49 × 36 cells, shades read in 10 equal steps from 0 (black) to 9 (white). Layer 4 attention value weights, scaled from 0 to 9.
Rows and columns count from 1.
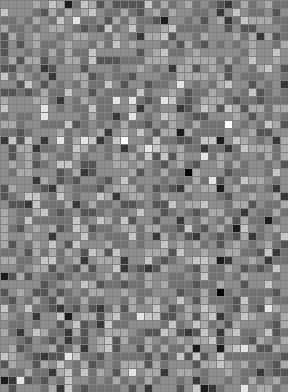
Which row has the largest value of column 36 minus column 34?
28
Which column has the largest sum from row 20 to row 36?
26
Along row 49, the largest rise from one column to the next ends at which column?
9
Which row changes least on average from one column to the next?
36
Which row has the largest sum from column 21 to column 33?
8
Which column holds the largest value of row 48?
3
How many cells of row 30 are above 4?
19
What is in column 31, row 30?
6
